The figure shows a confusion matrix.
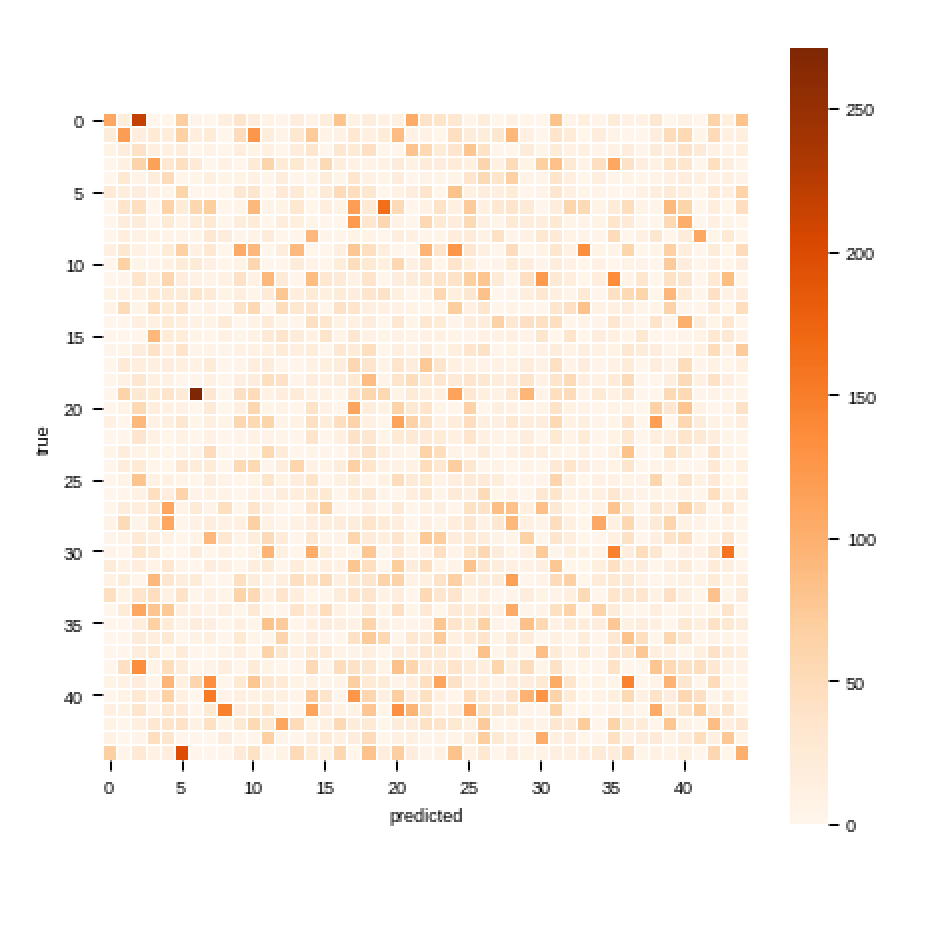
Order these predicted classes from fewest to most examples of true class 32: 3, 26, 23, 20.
26, 23, 20, 3
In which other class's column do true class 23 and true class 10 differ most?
36
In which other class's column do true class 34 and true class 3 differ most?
35
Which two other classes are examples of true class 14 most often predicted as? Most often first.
40, 27
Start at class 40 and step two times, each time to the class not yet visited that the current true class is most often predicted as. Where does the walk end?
17
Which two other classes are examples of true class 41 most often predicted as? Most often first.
8, 20
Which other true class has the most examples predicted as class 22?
9
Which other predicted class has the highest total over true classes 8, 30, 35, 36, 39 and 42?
23
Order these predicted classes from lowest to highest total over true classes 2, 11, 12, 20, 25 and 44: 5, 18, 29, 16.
29, 16, 18, 5
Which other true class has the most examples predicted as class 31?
39
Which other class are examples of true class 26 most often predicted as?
5
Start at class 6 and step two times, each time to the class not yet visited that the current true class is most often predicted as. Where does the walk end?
24
